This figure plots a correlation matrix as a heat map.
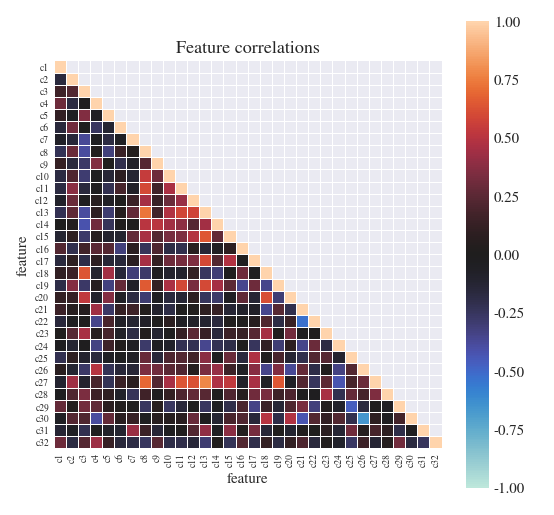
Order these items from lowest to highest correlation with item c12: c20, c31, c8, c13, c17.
c20, c31, c17, c8, c13
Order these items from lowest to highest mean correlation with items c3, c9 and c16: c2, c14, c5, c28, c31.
c31, c2, c14, c28, c5
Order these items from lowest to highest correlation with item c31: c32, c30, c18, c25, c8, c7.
c32, c18, c30, c8, c25, c7
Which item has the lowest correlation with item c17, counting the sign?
c29
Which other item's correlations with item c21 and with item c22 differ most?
c4
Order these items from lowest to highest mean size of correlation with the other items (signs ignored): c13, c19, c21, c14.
c21, c14, c19, c13
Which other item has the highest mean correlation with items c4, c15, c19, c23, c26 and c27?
c13
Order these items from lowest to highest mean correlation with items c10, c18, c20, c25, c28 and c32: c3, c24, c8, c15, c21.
c21, c24, c8, c15, c3
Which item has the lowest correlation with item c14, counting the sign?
c3
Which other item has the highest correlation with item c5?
c18
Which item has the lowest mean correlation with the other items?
c24
